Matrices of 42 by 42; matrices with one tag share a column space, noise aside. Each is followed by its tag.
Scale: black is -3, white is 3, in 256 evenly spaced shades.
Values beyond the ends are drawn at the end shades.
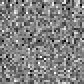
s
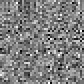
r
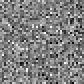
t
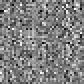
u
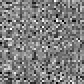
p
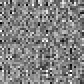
s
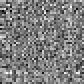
u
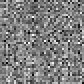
t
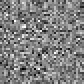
r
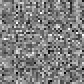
r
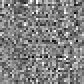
s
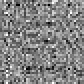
s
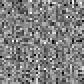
s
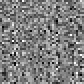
t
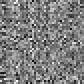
p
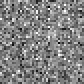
u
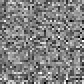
p
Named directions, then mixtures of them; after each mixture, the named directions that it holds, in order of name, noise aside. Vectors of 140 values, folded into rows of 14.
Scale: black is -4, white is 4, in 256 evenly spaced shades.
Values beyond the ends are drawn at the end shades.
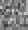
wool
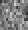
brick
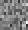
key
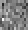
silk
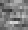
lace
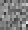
key.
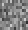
key, silk.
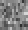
brick, lace, wool.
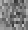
brick, lace.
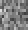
silk, wool.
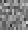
brick, key, wool.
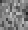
brick.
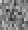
brick, wool.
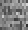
key, lace, silk.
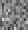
key, silk.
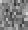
brick.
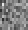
brick, silk.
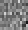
key.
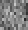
brick, silk.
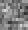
brick, lace, wool.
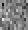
silk.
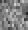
brick.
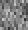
brick, silk.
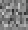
wool.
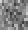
brick.
